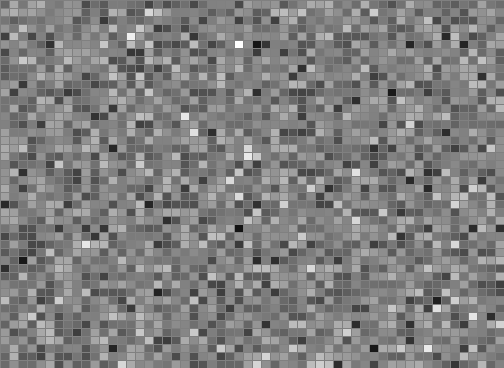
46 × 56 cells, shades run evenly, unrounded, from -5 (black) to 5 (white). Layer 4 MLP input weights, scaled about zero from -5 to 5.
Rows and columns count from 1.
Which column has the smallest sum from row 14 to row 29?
48
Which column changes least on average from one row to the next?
8
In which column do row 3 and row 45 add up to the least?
49
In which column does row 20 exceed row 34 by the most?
1
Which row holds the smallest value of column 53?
29
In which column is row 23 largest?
26
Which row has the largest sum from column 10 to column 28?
18
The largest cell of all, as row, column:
6, 27
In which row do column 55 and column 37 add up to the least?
24
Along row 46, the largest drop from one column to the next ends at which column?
38
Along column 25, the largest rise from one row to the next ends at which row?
44
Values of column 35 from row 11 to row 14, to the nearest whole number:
-1 -2 0 0
